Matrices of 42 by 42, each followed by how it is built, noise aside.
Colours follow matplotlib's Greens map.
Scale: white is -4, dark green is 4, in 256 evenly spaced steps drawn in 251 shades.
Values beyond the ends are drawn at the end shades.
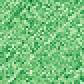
Hankel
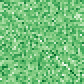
diagonal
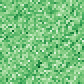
Hankel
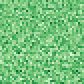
repeating columns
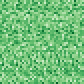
repeating columns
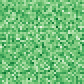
repeating columns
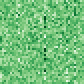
uneven columns
